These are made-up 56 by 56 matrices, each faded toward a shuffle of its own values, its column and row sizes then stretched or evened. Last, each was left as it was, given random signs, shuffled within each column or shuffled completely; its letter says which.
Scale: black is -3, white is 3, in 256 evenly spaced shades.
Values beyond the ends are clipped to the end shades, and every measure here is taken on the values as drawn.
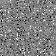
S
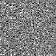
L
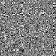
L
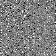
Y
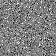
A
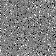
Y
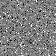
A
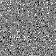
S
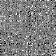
L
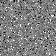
A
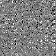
L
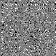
L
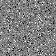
Y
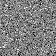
A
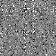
S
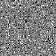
L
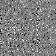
S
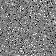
A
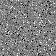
A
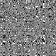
L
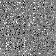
S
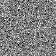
Y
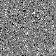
Y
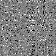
L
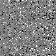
S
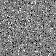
A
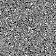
Y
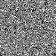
S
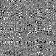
L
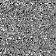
S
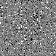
Y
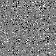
S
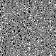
Y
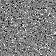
A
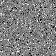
A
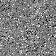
A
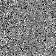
Y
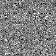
S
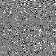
L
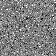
A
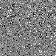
L
